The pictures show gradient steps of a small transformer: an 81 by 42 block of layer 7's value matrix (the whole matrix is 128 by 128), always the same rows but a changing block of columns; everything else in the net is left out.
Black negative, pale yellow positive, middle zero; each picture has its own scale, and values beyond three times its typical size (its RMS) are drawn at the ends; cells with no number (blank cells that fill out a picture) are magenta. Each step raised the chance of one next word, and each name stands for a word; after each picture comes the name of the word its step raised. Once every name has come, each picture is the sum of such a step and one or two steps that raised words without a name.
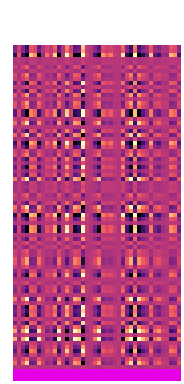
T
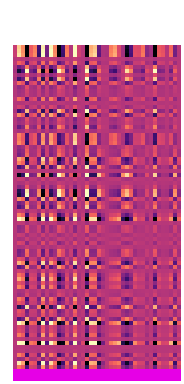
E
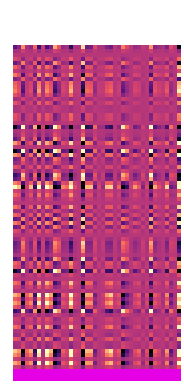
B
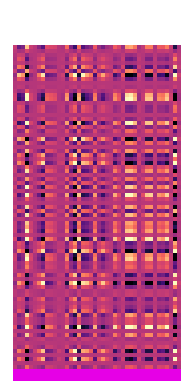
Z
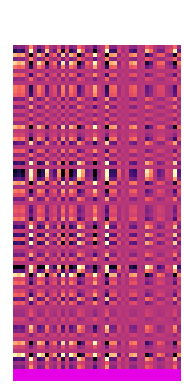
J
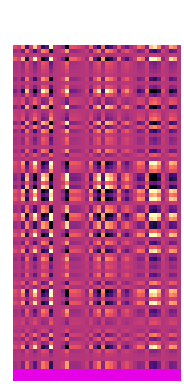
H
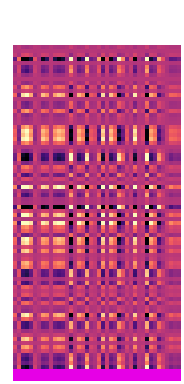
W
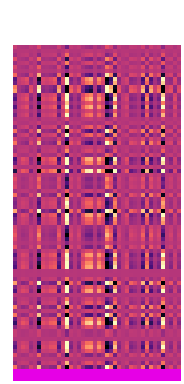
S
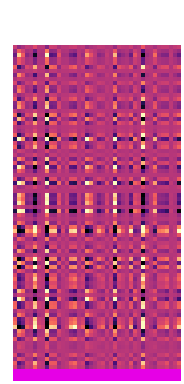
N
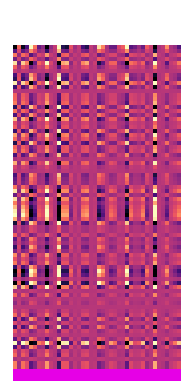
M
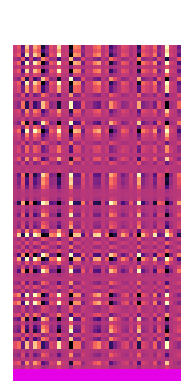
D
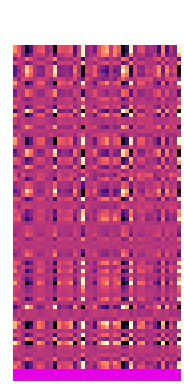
E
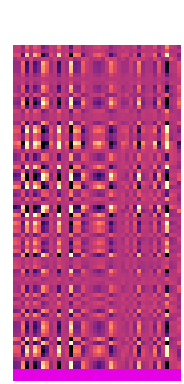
W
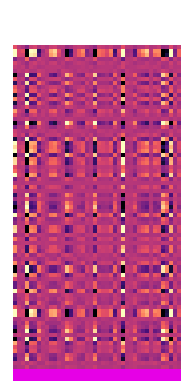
T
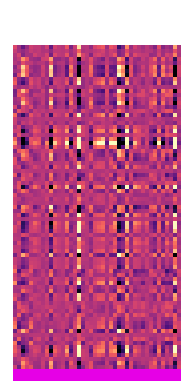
W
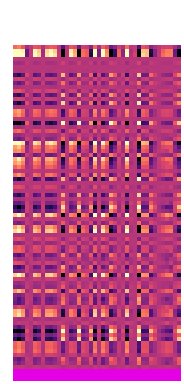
T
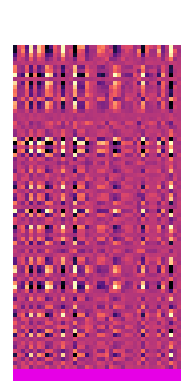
Z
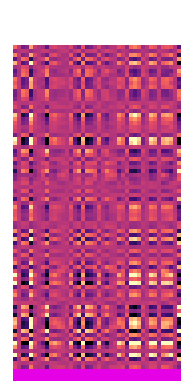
J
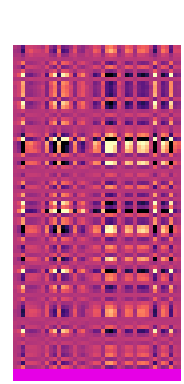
N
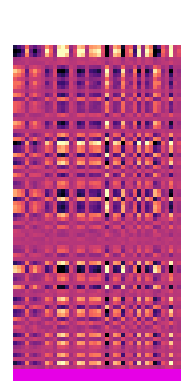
E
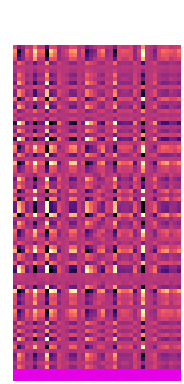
H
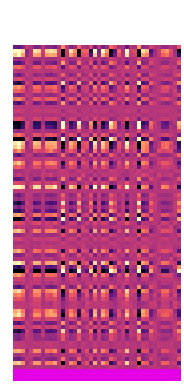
B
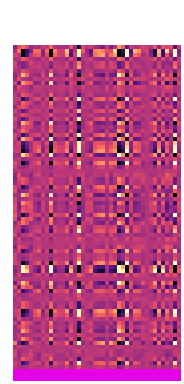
M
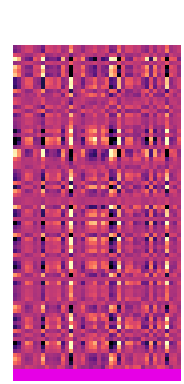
W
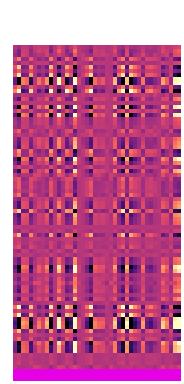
S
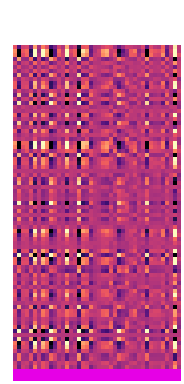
D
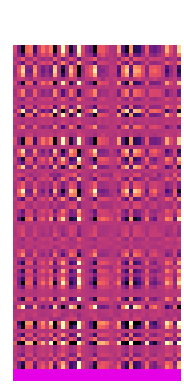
E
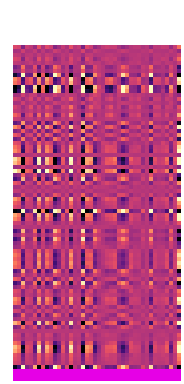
S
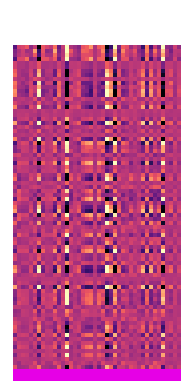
H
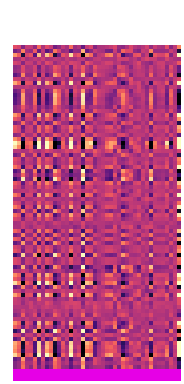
J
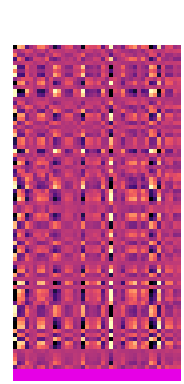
H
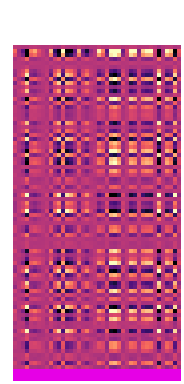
S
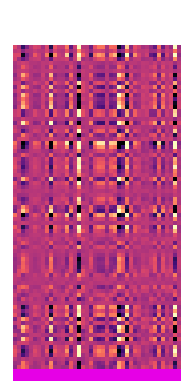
T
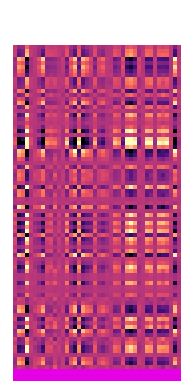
W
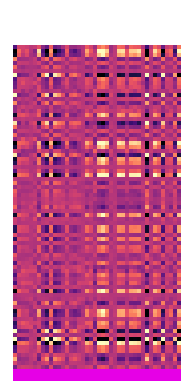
T
